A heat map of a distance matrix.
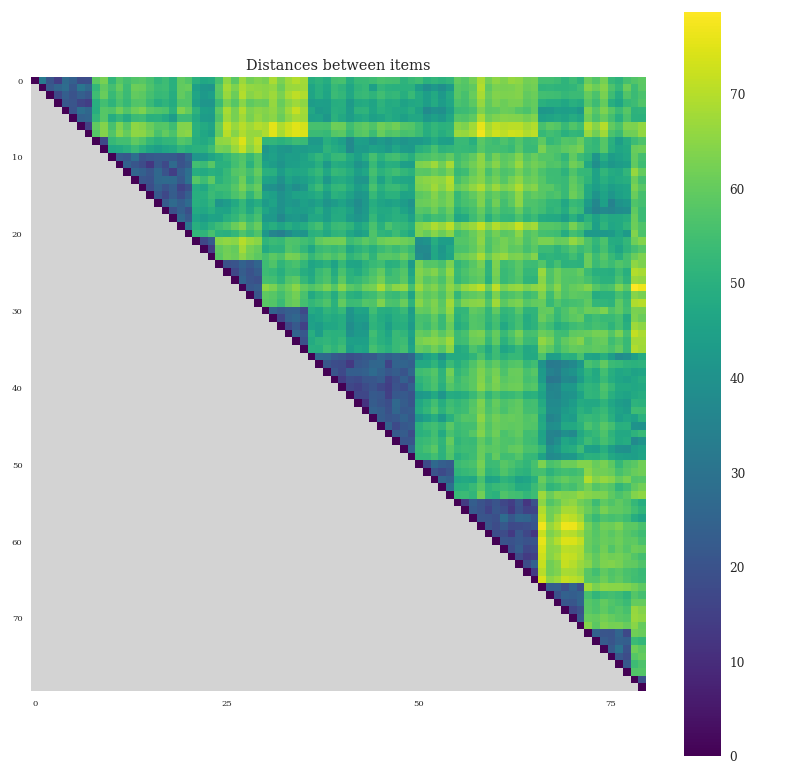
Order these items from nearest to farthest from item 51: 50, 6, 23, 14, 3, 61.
50, 23, 3, 6, 61, 14
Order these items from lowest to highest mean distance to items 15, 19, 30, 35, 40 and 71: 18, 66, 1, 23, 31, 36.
18, 31, 36, 66, 23, 1
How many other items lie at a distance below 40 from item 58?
10
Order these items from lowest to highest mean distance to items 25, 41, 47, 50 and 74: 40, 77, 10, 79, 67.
40, 77, 67, 10, 79
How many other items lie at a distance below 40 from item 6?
7
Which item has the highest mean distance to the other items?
27
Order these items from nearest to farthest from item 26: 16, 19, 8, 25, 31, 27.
25, 27, 16, 31, 19, 8
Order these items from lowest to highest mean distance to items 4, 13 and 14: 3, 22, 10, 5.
10, 5, 3, 22
